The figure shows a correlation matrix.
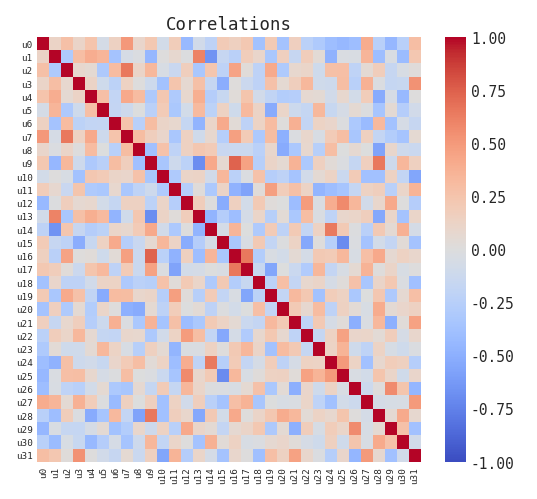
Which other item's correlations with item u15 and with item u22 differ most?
u25
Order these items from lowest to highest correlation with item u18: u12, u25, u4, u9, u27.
u27, u9, u4, u25, u12
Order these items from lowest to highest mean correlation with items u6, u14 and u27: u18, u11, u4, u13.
u13, u18, u4, u11
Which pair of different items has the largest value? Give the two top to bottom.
u9, u16
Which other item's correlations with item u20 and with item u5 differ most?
u28
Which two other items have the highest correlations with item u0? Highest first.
u7, u27
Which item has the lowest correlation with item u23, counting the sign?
u11
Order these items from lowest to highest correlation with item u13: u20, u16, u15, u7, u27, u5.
u16, u15, u7, u20, u27, u5
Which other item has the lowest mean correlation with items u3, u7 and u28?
u15
